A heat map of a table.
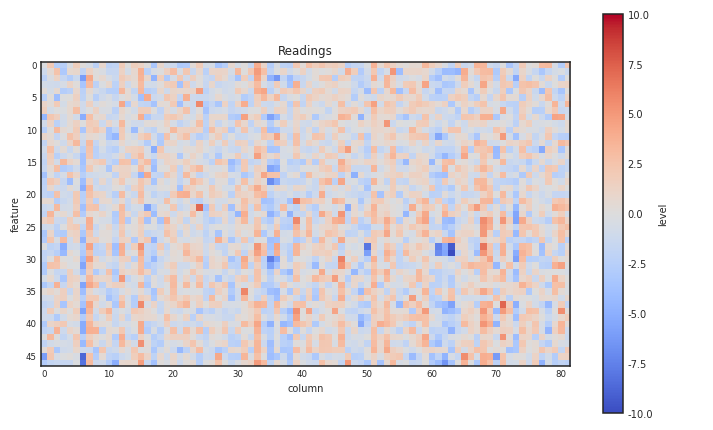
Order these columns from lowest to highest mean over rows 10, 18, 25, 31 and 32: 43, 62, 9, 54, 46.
62, 9, 54, 43, 46
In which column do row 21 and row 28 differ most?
61
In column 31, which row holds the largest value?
35
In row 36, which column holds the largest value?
57
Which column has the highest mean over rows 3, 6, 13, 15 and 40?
68
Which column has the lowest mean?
6
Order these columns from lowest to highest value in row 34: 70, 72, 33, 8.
70, 72, 33, 8
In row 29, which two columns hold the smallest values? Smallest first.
63, 61
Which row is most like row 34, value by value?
41
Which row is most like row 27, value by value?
15
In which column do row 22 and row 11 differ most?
24
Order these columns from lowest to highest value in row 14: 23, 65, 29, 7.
29, 23, 7, 65
